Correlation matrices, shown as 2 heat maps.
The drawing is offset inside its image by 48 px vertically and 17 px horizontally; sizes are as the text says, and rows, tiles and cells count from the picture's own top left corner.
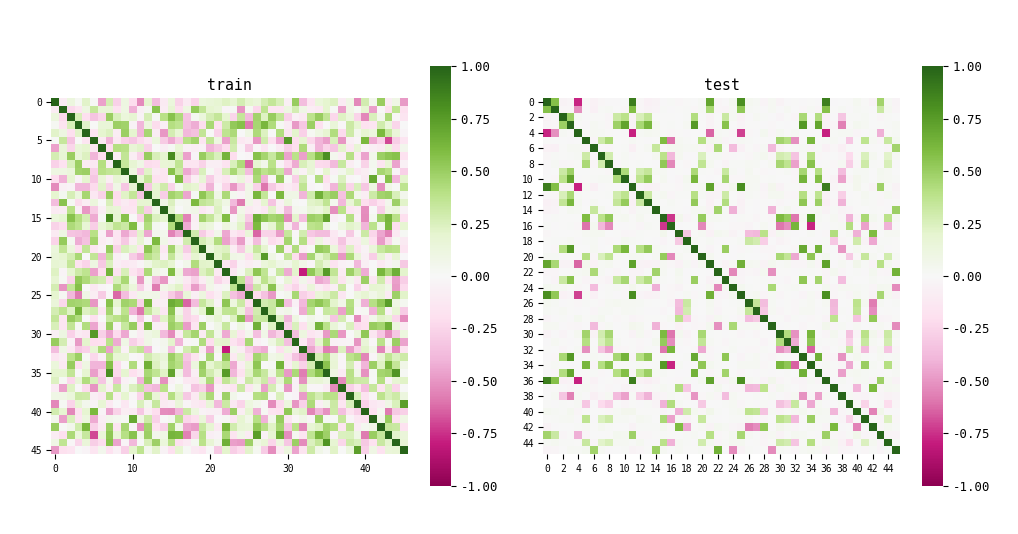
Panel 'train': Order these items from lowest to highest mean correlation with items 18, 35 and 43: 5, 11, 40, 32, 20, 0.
40, 5, 32, 0, 11, 20
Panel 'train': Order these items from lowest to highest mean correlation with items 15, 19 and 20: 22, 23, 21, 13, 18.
23, 18, 21, 13, 22
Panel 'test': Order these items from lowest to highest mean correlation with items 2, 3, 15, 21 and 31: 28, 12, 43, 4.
4, 28, 43, 12
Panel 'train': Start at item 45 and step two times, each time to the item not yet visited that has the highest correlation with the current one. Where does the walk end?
33
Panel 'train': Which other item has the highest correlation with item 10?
41
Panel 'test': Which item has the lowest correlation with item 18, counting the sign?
42
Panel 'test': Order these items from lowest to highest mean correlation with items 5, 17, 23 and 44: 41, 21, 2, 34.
21, 2, 41, 34
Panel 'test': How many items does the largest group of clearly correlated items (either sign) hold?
13
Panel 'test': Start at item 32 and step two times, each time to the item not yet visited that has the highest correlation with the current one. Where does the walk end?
39
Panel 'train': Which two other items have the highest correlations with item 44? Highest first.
35, 22
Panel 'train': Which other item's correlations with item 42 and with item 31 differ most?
3
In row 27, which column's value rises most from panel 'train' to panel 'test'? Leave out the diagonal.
11
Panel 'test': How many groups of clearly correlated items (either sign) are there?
5
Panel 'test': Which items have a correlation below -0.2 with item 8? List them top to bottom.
16, 32, 39
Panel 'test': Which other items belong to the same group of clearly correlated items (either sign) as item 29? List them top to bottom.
6, 14, 22, 24, 45
